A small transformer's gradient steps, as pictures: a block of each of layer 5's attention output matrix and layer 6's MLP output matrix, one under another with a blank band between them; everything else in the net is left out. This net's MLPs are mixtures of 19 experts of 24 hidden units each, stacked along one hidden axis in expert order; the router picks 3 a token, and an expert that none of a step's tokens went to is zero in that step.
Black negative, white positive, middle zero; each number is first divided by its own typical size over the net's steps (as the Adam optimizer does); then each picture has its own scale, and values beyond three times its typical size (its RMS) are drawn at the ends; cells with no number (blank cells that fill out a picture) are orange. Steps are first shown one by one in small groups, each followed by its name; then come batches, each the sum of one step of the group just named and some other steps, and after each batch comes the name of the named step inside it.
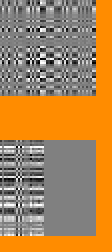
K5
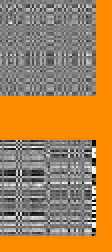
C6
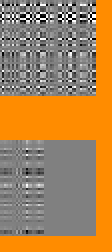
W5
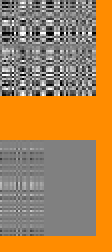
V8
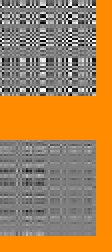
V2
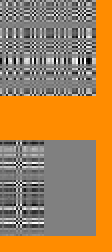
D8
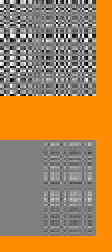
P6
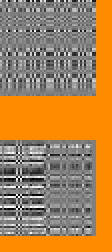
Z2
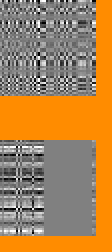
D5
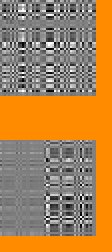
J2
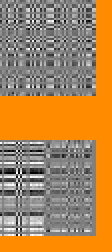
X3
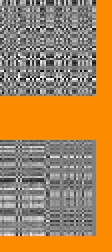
K5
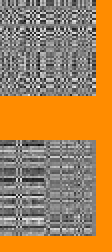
Z2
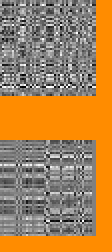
V8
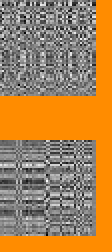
W5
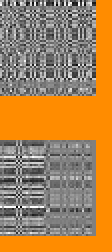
Z2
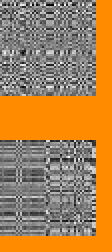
C6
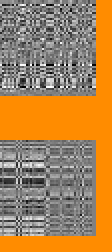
J2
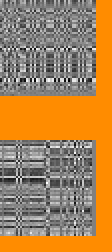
Z2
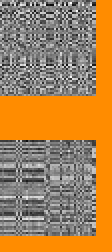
C6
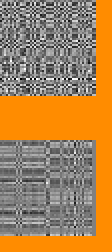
D8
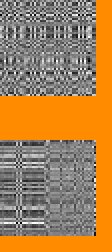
D8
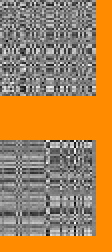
X3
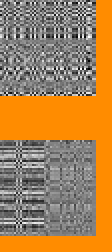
D8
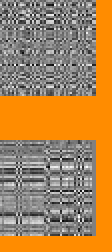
X3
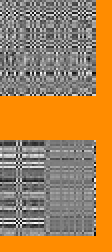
D8
